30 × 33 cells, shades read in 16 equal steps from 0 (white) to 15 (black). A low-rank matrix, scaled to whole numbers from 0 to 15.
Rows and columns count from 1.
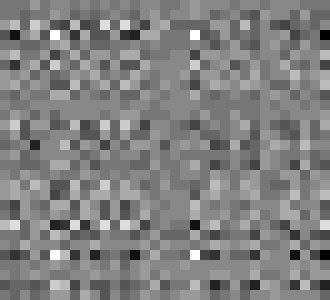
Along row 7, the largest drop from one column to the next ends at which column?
6
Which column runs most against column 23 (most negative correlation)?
31
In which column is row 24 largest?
30
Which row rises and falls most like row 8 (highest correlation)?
20
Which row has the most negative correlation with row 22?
13
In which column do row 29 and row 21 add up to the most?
33
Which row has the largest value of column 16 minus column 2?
23
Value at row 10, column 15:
6
